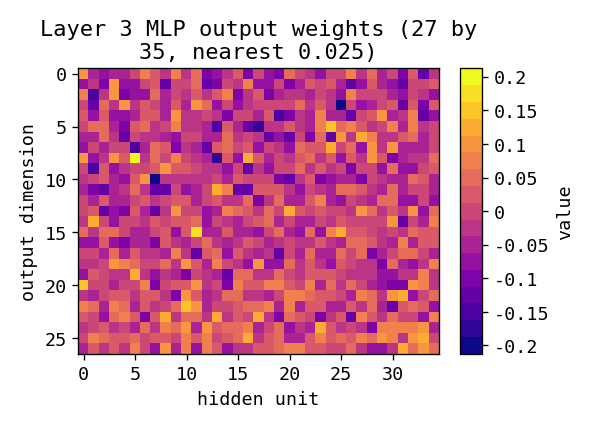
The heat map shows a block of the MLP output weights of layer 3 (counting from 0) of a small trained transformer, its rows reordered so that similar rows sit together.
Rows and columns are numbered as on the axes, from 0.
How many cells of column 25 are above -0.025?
16
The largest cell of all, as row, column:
8, 5
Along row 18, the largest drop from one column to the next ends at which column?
18
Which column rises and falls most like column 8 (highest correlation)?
10
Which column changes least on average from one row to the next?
12
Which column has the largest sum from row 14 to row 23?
11
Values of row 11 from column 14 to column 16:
0.075 -0.125 -0.125
